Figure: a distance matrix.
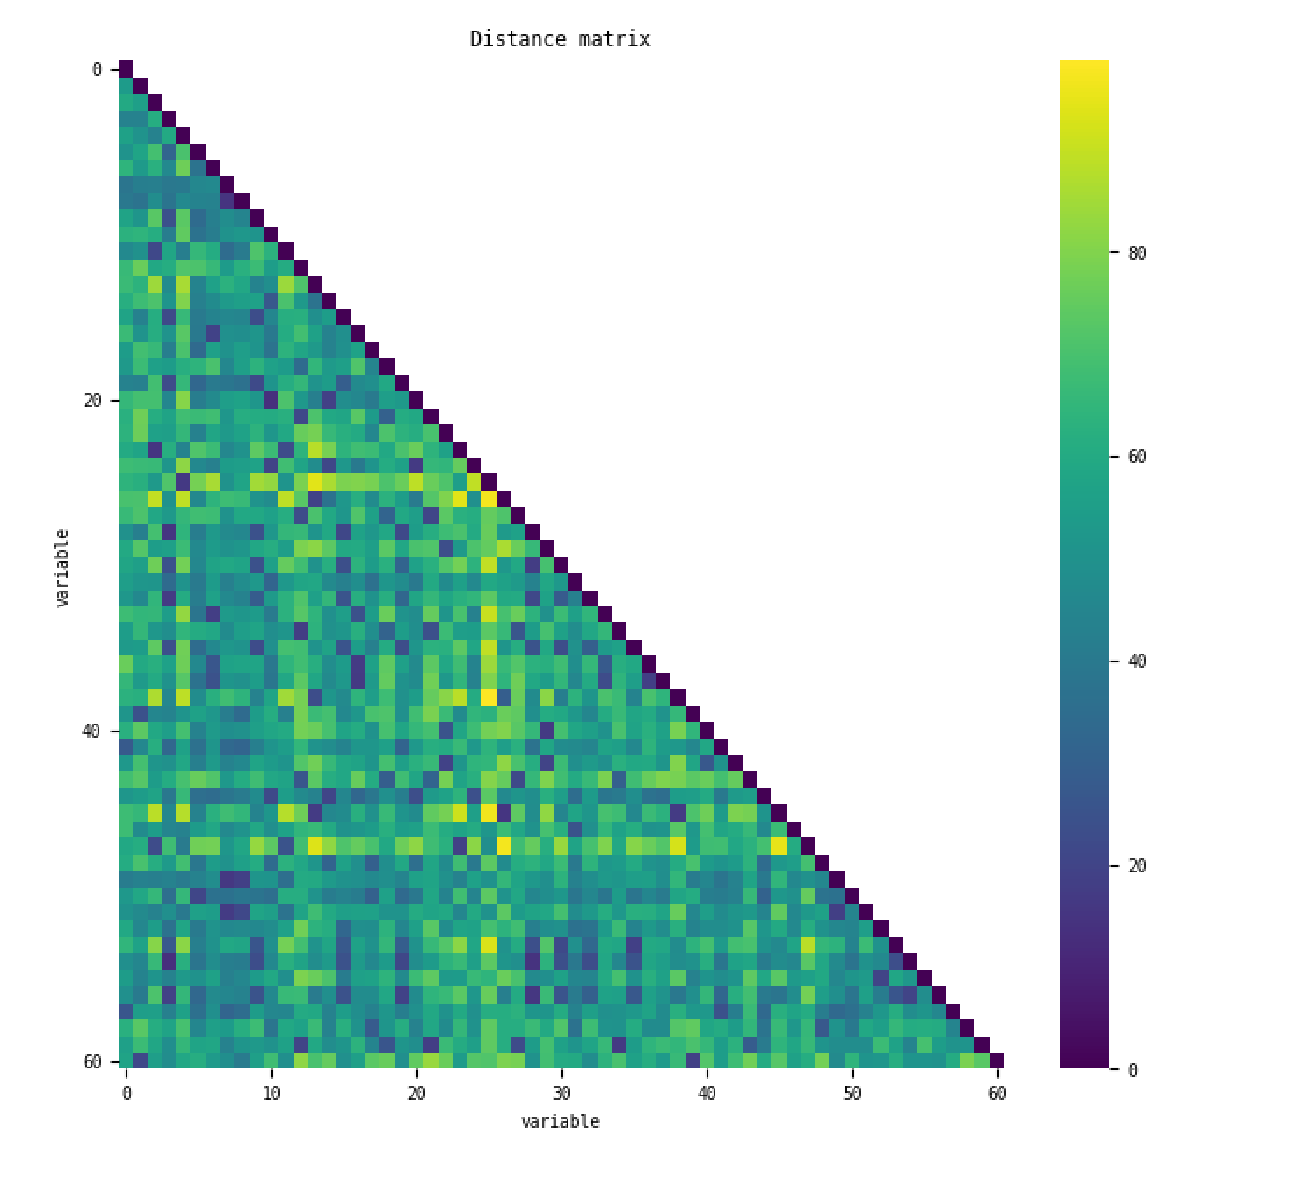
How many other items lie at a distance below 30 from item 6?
4
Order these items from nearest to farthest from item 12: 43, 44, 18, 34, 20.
34, 43, 18, 44, 20
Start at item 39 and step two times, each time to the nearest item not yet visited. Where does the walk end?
1
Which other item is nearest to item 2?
23
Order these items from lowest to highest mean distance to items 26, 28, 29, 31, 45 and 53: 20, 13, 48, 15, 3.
3, 15, 13, 20, 48
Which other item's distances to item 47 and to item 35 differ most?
53
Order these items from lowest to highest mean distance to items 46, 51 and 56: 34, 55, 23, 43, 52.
52, 55, 34, 23, 43
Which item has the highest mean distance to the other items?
25
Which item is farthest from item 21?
60
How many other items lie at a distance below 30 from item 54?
10
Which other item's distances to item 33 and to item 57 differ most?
0
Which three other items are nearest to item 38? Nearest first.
45, 13, 26
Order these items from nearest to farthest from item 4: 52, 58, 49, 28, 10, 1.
49, 1, 52, 28, 58, 10
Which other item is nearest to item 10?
20
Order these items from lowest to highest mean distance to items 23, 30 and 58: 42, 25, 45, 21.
42, 21, 45, 25
